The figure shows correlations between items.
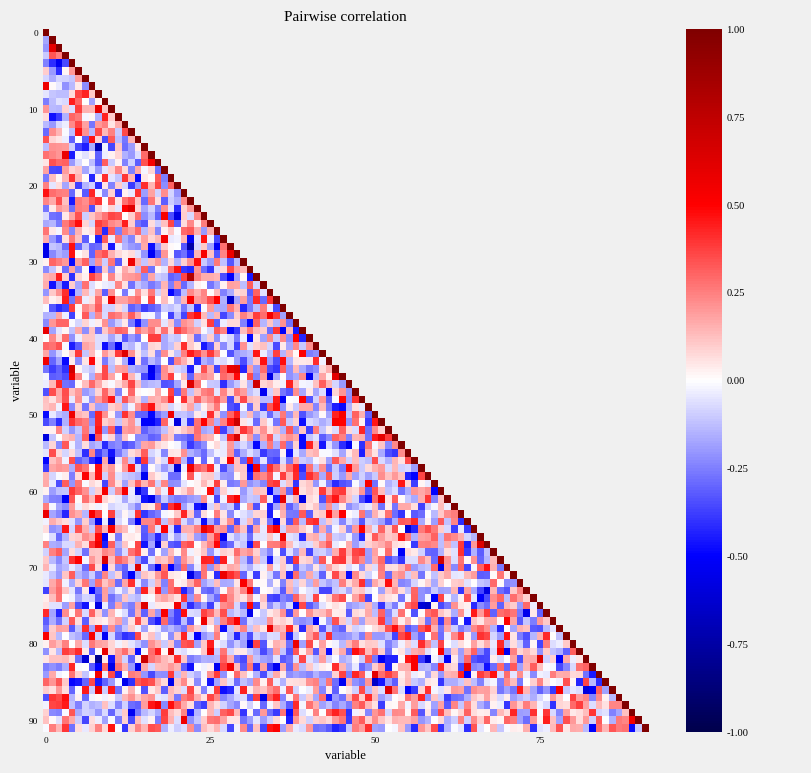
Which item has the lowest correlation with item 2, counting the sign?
4
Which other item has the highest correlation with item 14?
70
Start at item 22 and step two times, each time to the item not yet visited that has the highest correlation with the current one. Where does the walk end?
46
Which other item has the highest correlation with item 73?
31
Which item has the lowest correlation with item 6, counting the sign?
82
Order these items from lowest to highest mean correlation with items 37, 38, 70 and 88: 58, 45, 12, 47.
45, 12, 47, 58
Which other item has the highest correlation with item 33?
43
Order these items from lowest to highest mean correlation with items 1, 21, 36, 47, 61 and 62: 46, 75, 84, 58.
75, 46, 58, 84
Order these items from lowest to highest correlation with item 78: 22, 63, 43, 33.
63, 43, 33, 22
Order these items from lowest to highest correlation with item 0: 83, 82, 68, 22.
83, 68, 82, 22
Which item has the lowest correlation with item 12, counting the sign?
85
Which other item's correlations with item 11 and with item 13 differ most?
30
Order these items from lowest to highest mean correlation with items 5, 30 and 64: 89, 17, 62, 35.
89, 35, 62, 17
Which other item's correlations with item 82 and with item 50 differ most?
8
